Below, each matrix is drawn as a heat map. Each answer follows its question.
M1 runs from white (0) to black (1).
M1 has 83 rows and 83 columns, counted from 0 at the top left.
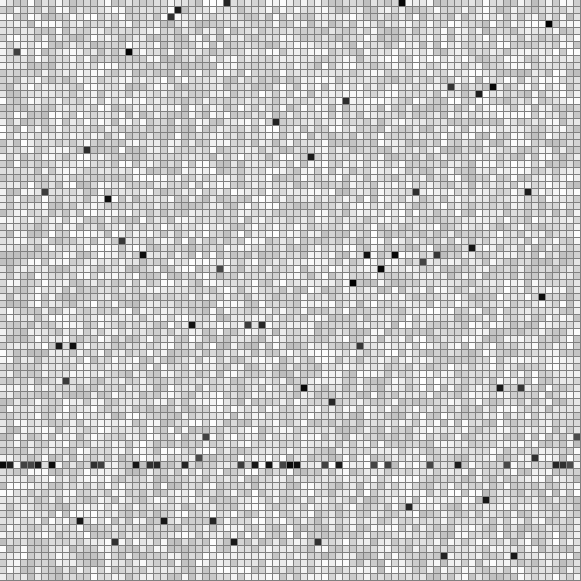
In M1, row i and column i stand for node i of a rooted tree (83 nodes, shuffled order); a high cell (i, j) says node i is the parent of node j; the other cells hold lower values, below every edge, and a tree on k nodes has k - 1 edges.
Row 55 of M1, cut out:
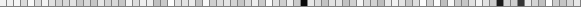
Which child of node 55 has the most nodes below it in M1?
74
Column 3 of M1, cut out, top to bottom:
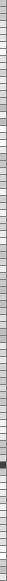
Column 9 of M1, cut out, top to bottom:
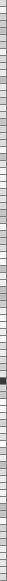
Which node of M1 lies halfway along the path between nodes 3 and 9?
38
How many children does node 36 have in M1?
4
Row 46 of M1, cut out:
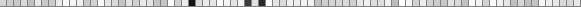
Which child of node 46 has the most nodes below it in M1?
27
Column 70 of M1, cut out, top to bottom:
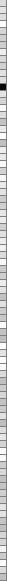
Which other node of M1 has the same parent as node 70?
64
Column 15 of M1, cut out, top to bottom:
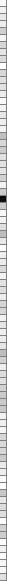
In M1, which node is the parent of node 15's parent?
65
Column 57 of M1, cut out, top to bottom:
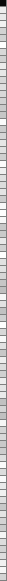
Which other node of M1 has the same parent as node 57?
32
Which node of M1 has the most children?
66
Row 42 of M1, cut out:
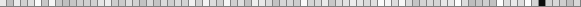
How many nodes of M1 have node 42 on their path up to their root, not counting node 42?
4
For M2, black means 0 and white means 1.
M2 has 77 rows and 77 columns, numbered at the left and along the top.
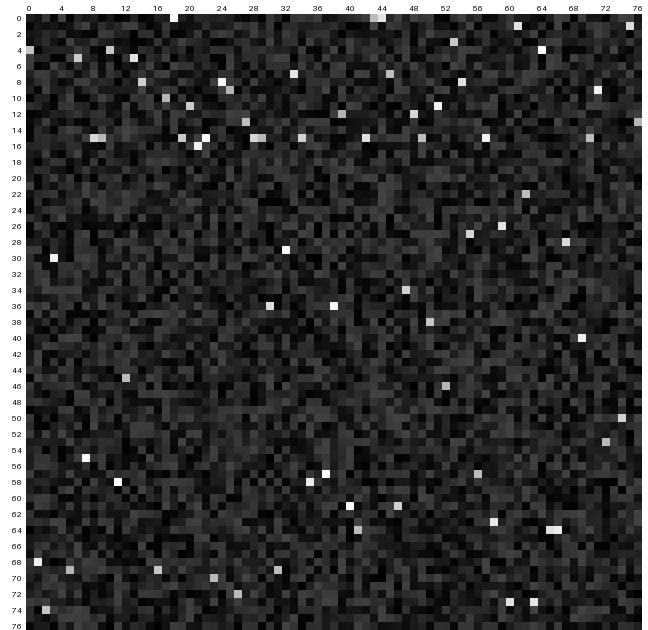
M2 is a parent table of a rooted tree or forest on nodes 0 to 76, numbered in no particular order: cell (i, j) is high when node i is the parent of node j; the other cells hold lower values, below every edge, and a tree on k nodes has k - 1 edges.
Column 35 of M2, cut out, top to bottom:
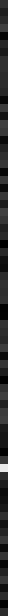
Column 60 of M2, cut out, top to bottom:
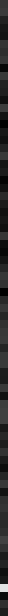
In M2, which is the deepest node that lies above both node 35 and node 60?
73
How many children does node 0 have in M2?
3
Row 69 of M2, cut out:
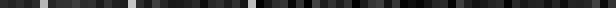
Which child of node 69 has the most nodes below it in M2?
5
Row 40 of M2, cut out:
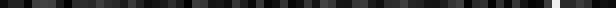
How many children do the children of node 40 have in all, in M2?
3
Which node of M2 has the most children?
15
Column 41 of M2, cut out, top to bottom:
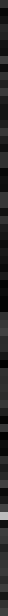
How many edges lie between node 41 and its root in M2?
2
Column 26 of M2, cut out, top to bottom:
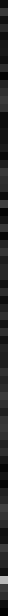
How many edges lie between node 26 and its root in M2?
5
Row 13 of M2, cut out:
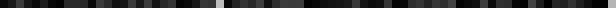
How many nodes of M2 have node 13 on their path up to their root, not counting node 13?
9
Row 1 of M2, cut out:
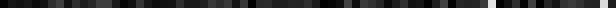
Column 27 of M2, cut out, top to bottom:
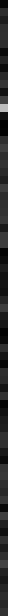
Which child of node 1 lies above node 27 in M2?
61
